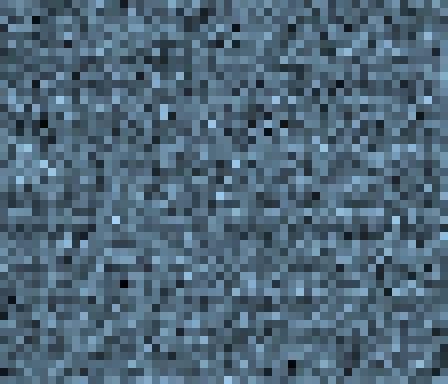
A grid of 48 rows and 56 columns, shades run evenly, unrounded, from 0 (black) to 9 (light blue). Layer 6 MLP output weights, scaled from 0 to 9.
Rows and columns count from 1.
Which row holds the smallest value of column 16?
36
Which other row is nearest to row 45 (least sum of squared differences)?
8
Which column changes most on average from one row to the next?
34
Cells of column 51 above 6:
3
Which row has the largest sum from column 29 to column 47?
27
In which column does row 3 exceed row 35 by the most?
48
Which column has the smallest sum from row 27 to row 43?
5
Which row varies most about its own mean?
16
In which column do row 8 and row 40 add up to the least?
1
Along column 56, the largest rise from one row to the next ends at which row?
30
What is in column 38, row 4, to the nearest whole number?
4
